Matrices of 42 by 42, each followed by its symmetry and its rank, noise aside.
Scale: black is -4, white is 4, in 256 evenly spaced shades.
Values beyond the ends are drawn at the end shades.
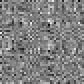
no symmetry, rank four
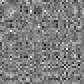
symmetric, rank four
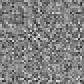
symmetric, rank five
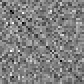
symmetric, rank six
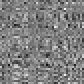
antisymmetric, rank four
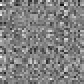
no symmetry, rank four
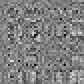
symmetric, rank four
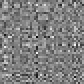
no symmetry, rank six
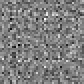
antisymmetric, rank four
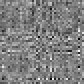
antisymmetric, rank four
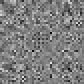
symmetric, rank six
